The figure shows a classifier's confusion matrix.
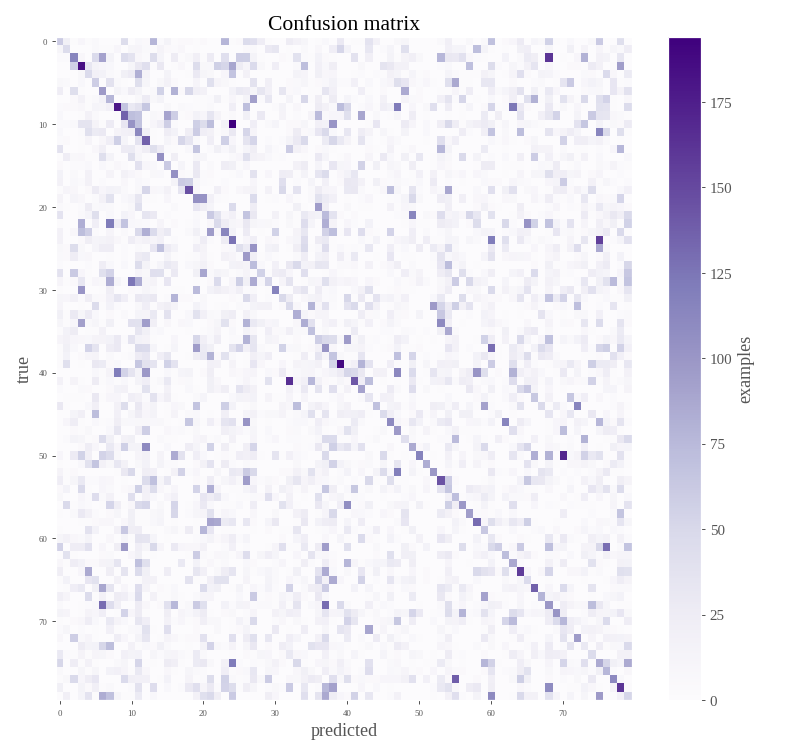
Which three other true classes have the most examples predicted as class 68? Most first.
2, 78, 50
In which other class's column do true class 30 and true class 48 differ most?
3
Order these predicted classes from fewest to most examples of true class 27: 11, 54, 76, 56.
56, 76, 11, 54
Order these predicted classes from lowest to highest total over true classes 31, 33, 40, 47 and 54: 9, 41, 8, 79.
79, 9, 41, 8
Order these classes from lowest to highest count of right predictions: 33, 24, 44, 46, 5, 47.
5, 44, 33, 47, 46, 24
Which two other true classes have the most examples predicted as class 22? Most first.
58, 3
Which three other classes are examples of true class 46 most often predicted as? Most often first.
62, 26, 75
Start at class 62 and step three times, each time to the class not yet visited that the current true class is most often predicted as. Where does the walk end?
36
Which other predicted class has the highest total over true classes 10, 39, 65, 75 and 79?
24
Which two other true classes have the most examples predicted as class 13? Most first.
0, 53
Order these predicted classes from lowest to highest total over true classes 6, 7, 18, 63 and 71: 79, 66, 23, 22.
23, 22, 79, 66
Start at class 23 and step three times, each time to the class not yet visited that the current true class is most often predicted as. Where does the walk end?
12
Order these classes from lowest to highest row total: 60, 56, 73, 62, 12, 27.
60, 62, 73, 27, 56, 12
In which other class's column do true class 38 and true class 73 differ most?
7
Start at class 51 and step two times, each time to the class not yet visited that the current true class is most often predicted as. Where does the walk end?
55
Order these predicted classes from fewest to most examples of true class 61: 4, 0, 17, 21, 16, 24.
21, 17, 24, 16, 4, 0
